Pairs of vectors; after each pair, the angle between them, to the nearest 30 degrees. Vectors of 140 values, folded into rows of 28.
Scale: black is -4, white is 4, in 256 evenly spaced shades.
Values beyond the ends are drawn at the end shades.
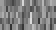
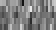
120 degrees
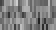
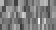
150 degrees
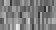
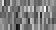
150 degrees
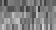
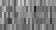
90 degrees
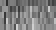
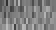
60 degrees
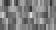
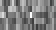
30 degrees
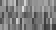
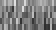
30 degrees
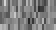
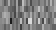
120 degrees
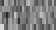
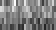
90 degrees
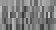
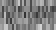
90 degrees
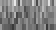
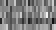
90 degrees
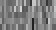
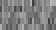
120 degrees
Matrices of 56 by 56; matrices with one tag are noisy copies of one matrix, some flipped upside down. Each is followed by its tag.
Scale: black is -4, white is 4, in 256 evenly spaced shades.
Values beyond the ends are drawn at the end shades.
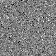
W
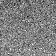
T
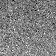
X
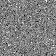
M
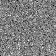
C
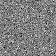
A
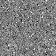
M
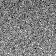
T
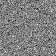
A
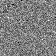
W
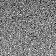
T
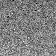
X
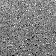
X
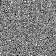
C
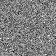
W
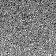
T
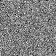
C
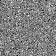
C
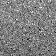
T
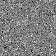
A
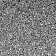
T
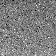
X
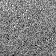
X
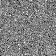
C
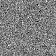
M
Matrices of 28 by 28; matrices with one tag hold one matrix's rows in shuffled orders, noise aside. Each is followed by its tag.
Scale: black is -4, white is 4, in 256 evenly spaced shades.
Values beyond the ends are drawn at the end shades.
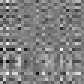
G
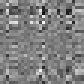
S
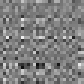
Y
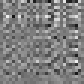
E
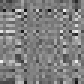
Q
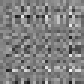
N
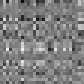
Y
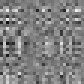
G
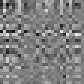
G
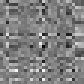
S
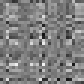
S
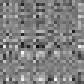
Y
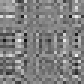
Q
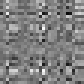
S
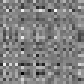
Y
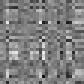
S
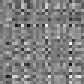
N
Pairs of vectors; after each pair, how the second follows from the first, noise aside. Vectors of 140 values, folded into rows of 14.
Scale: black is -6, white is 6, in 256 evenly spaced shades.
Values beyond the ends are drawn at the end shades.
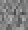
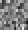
wrapped around, scaled up.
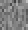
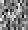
wrapped around, scaled up.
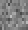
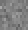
reversed, shrunk.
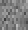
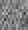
copied.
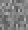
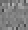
reversed, negated, partly zeroed.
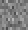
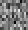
reversed, scaled up.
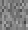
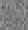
reversed, shrunk.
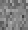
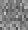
reversed, negated.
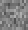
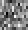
reversed, negated, scaled up.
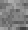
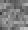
negated.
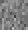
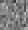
reversed, negated.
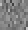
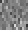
reversed, negated.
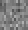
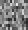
reversed, scaled up.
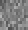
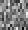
reversed, scaled up.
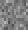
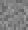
wrapped around, negated, shrunk.
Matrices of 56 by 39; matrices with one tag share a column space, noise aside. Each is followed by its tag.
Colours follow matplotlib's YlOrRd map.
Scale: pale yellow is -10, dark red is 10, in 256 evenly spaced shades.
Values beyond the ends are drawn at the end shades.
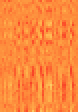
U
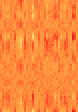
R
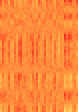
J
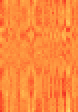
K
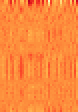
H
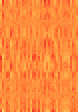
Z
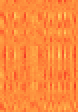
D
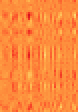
D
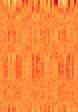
H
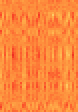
D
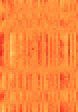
J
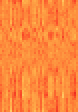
K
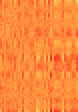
Z
